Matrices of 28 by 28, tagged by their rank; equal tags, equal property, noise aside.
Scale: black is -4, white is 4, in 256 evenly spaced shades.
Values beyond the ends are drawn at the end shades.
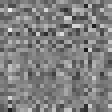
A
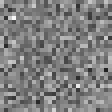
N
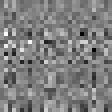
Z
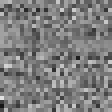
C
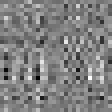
Z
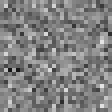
C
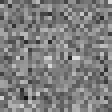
C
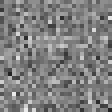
C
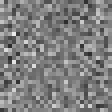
C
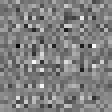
A
